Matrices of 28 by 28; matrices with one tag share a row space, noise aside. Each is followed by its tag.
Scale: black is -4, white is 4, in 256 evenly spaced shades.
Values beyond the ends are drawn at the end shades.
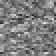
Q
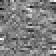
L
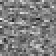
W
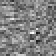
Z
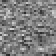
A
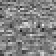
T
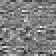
A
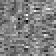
Q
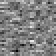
Z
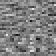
Z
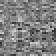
Q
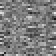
L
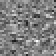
Q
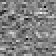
A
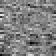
L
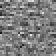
T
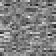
L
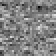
A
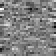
L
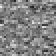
Q
